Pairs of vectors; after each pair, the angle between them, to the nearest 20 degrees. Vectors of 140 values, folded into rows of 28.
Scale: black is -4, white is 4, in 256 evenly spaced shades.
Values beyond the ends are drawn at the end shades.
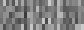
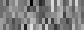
60 degrees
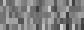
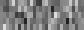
80 degrees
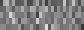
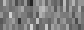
40 degrees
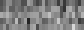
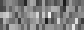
40 degrees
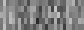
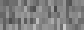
140 degrees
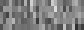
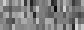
160 degrees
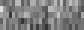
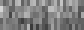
20 degrees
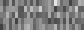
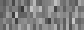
40 degrees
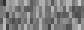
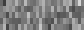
20 degrees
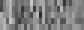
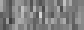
160 degrees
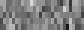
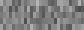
80 degrees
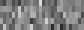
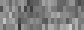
120 degrees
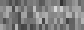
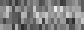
20 degrees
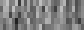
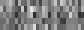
100 degrees
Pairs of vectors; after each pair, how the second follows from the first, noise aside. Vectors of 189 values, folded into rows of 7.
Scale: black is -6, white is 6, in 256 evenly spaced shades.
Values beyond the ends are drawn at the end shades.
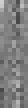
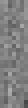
reversed, negated, shrunk.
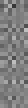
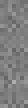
wrapped around, negated, shrunk.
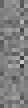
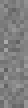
reversed, negated, shrunk.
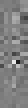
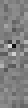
reversed, negated, partly zeroed.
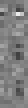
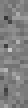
wrapped around, partly zeroed.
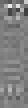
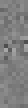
wrapped around, negated, shrunk.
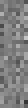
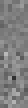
wrapped around, partly zeroed.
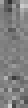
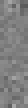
negated, shrunk.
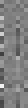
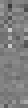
wrapped around, partly zeroed.
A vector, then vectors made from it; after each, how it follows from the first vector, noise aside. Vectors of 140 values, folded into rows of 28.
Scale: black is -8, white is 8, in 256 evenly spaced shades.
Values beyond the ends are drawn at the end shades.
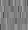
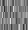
wrapped around, negated, scaled up.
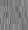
wrapped around, shrunk.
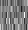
reversed, negated, scaled up.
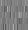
wrapped around, negated, partly zeroed.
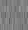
wrapped around, shrunk.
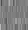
negated, partly zeroed.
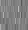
negated, partly zeroed.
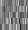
wrapped around, negated, scaled up.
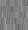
reversed, shrunk.
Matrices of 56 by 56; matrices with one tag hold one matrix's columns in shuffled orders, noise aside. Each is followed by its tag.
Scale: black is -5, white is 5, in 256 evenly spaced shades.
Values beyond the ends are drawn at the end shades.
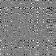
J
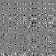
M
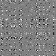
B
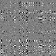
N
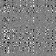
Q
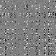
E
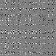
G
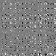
M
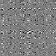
G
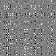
E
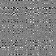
J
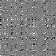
B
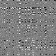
J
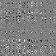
N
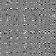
G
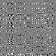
M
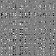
E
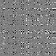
G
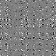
B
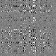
Q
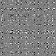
G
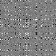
B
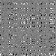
M
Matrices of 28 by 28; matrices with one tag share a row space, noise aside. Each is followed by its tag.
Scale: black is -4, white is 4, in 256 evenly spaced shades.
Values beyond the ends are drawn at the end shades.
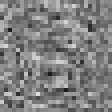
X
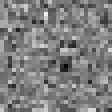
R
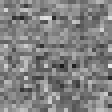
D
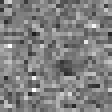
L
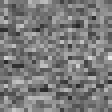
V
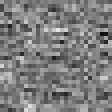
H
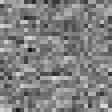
H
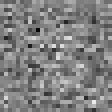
L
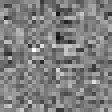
L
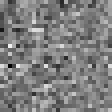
R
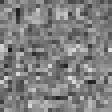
X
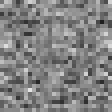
H
